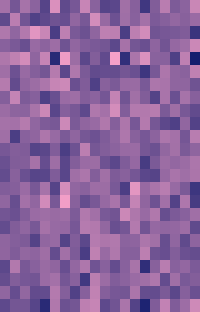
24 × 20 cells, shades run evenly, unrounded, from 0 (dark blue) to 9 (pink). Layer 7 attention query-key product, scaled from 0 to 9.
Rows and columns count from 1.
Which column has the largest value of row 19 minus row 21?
15
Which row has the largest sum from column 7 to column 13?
10
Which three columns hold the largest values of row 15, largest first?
14, 7, 17
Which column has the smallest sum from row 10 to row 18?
2
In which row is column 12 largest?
5
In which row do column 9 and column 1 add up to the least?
22
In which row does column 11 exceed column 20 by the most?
3
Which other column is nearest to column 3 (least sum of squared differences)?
1
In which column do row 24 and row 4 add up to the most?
20
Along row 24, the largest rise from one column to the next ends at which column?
6
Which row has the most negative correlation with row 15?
4
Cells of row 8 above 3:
18
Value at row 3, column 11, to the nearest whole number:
7
